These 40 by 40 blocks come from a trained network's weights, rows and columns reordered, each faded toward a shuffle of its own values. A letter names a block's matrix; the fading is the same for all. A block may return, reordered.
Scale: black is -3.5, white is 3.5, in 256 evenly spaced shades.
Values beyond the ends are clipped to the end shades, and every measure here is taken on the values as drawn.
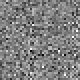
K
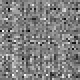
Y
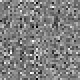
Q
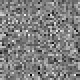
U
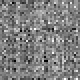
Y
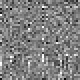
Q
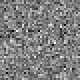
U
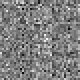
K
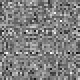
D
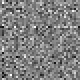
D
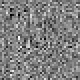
K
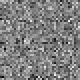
U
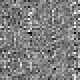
Q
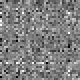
Q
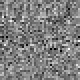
U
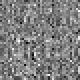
K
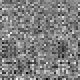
D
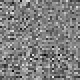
U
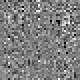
Q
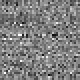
D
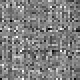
Y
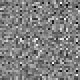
Q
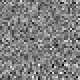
U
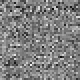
U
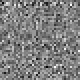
U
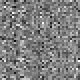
K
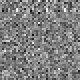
K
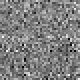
U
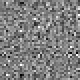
K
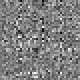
Q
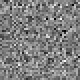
U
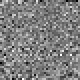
U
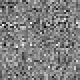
U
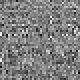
D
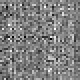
Y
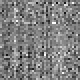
Y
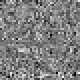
U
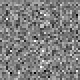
K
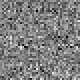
U
